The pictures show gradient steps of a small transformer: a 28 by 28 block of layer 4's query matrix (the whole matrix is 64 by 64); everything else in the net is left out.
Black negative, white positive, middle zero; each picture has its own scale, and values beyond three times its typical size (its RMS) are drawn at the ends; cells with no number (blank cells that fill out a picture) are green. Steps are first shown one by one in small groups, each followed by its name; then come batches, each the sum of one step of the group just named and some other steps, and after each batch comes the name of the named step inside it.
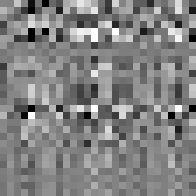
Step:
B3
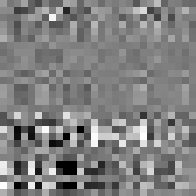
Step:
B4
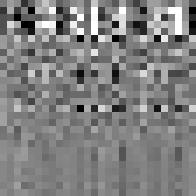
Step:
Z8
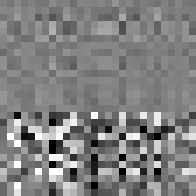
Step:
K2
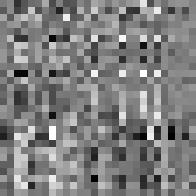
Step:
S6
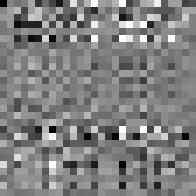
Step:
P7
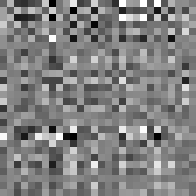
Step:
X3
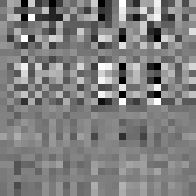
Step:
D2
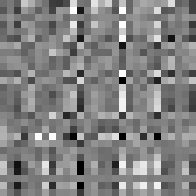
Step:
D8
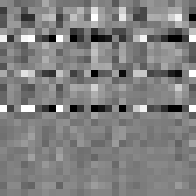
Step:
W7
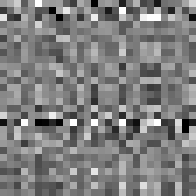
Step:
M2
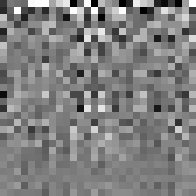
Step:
Z8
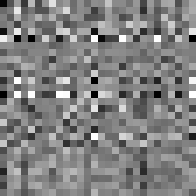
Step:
P7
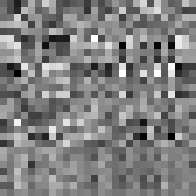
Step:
S6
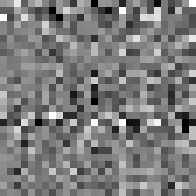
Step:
M2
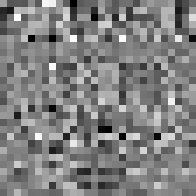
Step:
K2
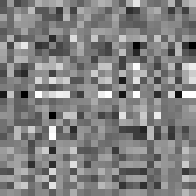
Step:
S6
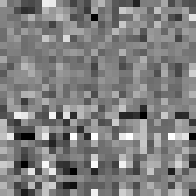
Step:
B4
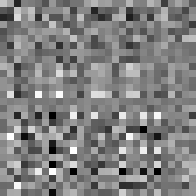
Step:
K2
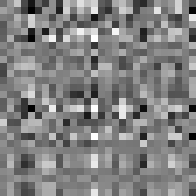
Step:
B3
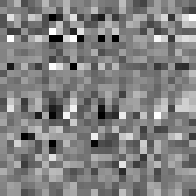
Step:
K2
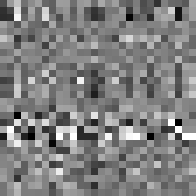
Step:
K2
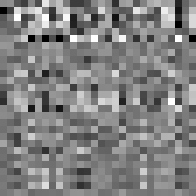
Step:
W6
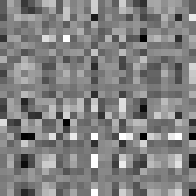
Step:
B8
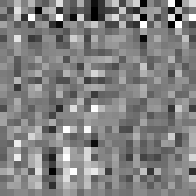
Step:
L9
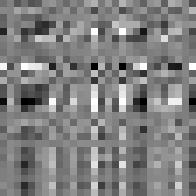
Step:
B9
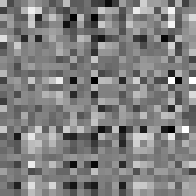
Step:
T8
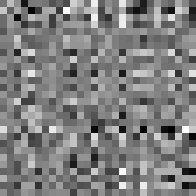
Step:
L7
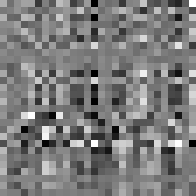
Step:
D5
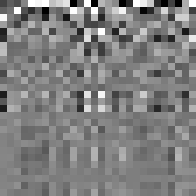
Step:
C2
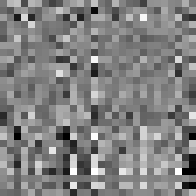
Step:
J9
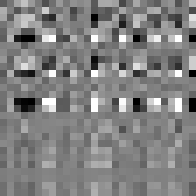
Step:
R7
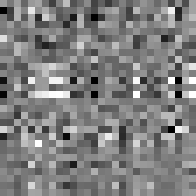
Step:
T8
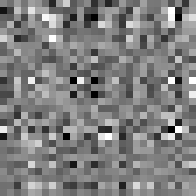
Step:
T8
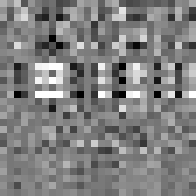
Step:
D5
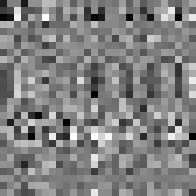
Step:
B8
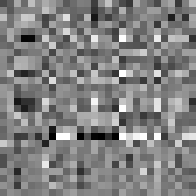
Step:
R7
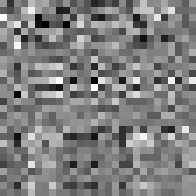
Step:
T8
